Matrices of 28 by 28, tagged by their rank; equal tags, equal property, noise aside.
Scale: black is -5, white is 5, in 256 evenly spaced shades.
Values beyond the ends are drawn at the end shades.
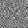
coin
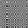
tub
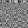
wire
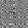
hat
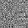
coin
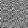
wire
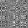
hat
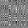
wire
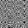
hat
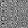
coin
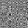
coin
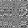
hat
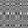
tub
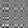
tub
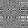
tub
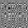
hat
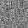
coin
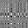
tub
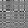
tub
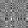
wire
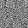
coin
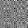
wire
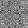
hat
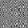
hat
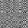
wire
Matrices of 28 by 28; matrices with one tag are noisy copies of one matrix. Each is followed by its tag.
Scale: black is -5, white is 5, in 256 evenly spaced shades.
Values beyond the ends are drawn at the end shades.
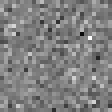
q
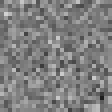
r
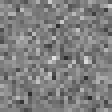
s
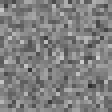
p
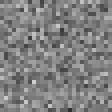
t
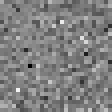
s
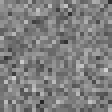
q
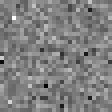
s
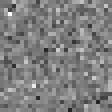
r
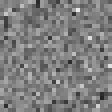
r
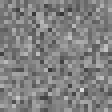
s
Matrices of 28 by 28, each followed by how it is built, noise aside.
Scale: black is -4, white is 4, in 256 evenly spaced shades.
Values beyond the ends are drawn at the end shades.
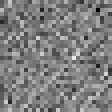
Hankel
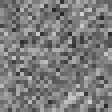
Hankel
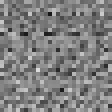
repeating columns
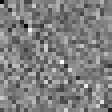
diagonal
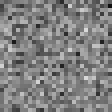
blocks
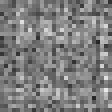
blocks
